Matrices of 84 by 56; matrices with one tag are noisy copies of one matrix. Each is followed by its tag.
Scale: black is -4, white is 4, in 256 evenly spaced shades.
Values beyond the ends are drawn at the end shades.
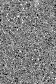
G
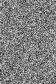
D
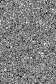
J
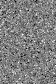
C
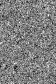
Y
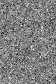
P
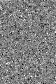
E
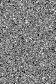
J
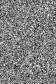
Y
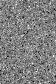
D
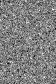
J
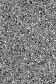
D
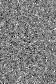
C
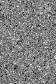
Y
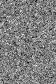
C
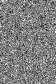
E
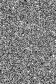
D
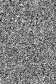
G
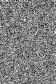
E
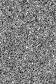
D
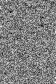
E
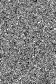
C
